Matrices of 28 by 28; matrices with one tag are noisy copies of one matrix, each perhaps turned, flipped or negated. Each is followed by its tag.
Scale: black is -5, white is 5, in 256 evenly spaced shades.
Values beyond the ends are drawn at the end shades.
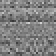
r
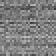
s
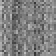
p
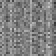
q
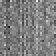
s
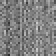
s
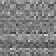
r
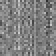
s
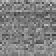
p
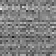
s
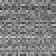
s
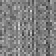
s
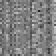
q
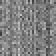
s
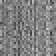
s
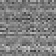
s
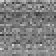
p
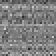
q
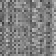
q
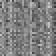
q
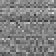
r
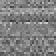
r
